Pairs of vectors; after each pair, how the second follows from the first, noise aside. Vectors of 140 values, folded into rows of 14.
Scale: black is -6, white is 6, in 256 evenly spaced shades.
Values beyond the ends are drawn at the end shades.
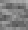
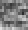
reversed, scaled up.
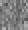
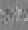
negated, partly zeroed.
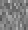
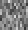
scaled up.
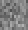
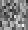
scaled up.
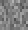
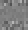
wrapped around, negated, partly zeroed.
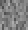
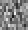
wrapped around, negated, scaled up.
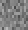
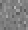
negated, partly zeroed.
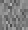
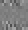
partly zeroed.
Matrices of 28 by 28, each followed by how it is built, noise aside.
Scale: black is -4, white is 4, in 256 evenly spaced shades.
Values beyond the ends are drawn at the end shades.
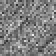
Hankel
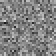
repeating columns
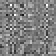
low rank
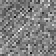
Hankel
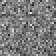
repeating columns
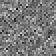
Hankel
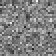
blocks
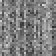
blocks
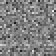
repeating columns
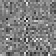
low rank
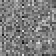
low rank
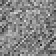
Hankel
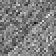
Hankel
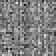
blocks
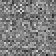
blocks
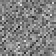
Hankel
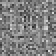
blocks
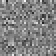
low rank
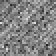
Hankel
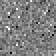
sparse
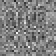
low rank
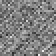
Hankel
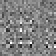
low rank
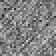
Hankel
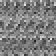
repeating columns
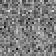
repeating columns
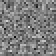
repeating columns
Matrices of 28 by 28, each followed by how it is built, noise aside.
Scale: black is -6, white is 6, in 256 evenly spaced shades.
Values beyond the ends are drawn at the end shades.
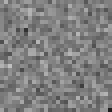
noise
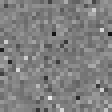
sparse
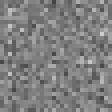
uneven columns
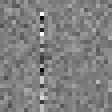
uneven columns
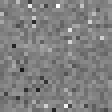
sparse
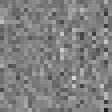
uneven columns
